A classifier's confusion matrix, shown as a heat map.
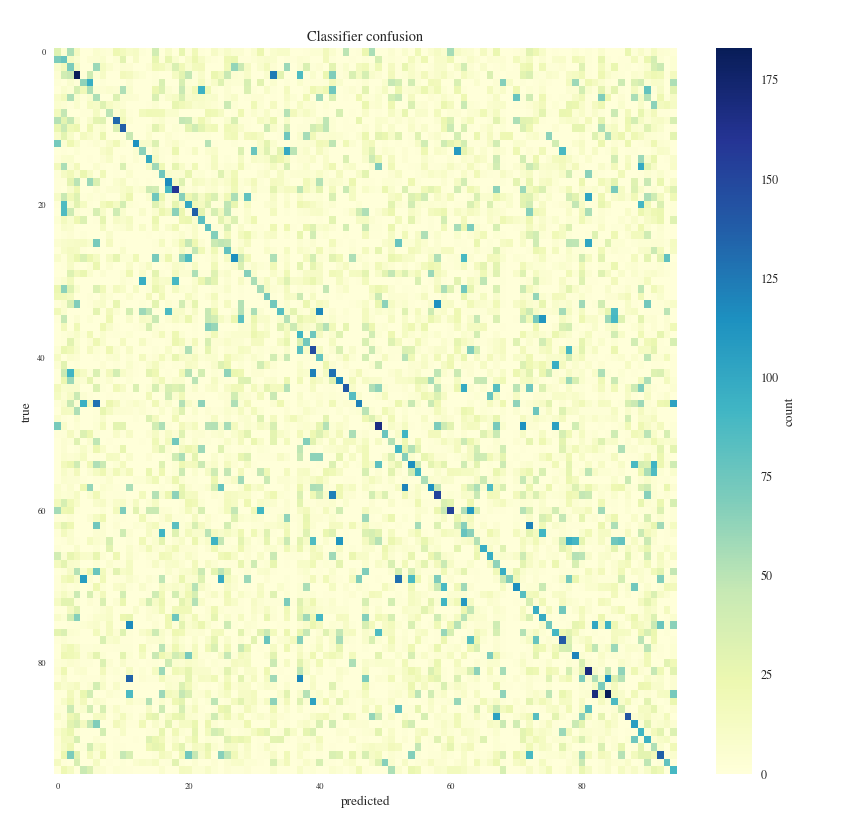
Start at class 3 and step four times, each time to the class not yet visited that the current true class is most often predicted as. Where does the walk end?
39
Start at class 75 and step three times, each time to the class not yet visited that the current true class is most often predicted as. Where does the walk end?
74
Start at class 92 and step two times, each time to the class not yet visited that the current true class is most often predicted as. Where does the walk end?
62
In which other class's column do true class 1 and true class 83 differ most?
0
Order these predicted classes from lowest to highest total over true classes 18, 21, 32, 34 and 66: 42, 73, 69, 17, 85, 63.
69, 63, 42, 73, 85, 17
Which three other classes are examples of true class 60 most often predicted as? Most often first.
63, 31, 10
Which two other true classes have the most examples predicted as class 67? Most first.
87, 44
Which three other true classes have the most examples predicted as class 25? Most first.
69, 57, 92
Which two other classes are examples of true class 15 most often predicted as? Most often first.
89, 49
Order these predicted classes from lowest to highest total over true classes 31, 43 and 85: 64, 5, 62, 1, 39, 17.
17, 5, 64, 62, 1, 39
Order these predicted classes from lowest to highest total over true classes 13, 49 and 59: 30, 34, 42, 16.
42, 34, 16, 30
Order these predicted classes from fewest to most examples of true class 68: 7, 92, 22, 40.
40, 7, 92, 22
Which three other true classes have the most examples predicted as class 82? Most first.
84, 75, 78
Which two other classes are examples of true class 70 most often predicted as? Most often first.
59, 88
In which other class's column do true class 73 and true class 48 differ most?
77
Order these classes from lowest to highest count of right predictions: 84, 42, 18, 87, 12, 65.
65, 12, 42, 87, 18, 84
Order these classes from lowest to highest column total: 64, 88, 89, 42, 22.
22, 88, 64, 42, 89
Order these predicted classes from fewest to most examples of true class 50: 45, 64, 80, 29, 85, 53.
64, 80, 29, 85, 45, 53
